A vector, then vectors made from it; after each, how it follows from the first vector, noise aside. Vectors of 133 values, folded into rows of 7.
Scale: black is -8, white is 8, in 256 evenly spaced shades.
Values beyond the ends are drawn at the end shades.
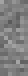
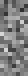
wrapped around, scaled up.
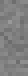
negated, shrunk.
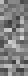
scaled up.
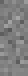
negated, partly zeroed.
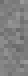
negated, shrunk.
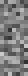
wrapped around, scaled up.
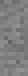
negated, shrunk.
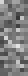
scaled up.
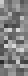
scaled up.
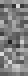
wrapped around, scaled up.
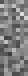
wrapped around, scaled up.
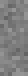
wrapped around, shrunk.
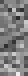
wrapped around, scaled up.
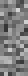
wrapped around, scaled up.
